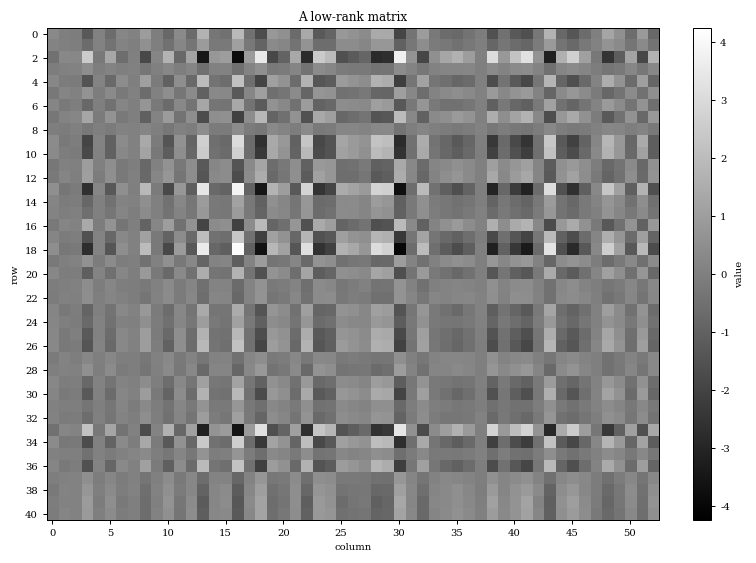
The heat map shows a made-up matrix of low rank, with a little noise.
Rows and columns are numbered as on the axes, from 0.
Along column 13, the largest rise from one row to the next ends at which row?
34
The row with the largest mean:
2
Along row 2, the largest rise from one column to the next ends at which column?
30
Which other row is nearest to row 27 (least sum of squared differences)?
3
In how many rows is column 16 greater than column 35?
24
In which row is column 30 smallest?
18
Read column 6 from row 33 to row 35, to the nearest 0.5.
-0.5 0.5 0
